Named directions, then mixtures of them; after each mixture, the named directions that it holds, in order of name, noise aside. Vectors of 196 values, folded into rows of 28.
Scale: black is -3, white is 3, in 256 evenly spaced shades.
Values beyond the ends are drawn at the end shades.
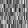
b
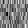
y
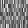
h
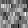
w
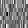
h, y.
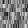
w, y.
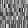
b, h.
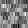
w.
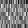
w, y.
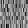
h.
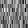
b, h.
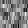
w, y.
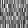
h.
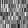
h, w.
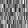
b.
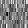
h, y.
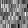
h, w.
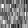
b, w.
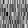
y.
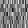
b, y.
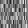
b.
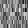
b, w.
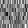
y.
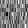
y.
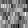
w.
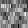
w.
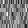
y.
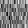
w, y.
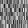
b, h.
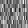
b.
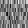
w, y.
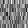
y.
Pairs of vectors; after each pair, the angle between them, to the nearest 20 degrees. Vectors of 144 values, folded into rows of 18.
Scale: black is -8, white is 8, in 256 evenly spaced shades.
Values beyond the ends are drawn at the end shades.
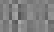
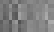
140 degrees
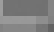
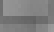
160 degrees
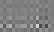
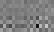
160 degrees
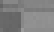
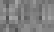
80 degrees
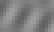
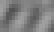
160 degrees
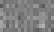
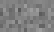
120 degrees
